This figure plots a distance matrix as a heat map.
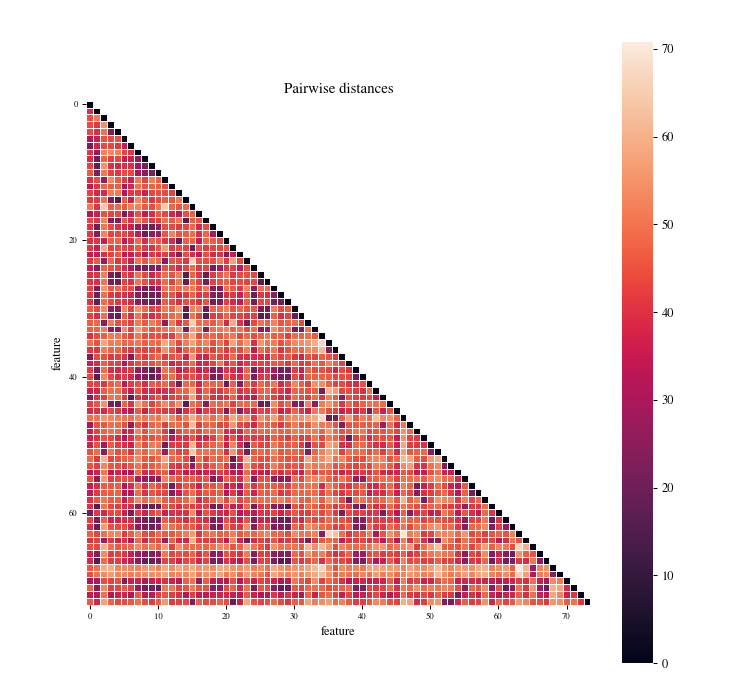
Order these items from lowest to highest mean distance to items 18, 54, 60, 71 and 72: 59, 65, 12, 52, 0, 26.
59, 0, 26, 12, 52, 65
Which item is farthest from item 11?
15
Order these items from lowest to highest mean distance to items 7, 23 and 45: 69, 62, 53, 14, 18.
18, 62, 14, 53, 69
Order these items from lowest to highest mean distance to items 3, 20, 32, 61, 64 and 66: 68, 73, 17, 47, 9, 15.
9, 17, 47, 73, 15, 68
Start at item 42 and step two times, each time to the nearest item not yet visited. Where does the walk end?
63
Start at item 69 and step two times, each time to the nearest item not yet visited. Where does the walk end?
65
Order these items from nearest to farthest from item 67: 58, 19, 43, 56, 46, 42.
19, 42, 43, 56, 58, 46
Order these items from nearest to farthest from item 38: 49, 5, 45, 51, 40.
49, 5, 45, 40, 51
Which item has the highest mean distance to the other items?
68
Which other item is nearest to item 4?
14
